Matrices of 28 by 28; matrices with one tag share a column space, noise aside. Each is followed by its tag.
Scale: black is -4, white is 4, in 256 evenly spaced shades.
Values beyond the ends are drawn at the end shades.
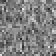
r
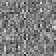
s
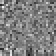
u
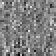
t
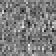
s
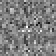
s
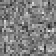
s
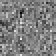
s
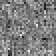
u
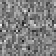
s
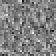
r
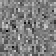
s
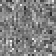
r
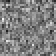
r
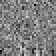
u
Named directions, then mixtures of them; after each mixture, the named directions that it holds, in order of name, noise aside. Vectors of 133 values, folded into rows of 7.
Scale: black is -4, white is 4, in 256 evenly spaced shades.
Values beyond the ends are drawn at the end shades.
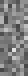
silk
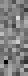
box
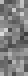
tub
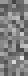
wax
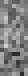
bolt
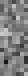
bolt, box, tub.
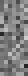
box, silk.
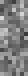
bolt, tub.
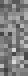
silk, wax.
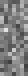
silk, tub.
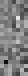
box.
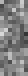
tub.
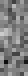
bolt, box, tub.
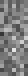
silk.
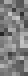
tub, wax.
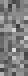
silk, wax.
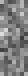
bolt, tub.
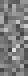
silk.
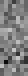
bolt, box, silk.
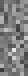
silk.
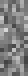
box, silk, tub.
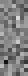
box.
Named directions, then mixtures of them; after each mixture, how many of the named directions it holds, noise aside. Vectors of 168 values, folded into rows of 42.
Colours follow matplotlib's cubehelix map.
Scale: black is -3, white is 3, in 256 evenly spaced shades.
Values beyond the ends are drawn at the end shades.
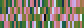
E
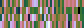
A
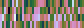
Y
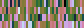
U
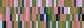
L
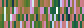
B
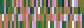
three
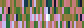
four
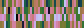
three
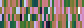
one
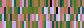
three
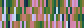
three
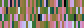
one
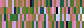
two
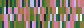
two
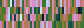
four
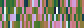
three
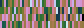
four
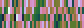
one
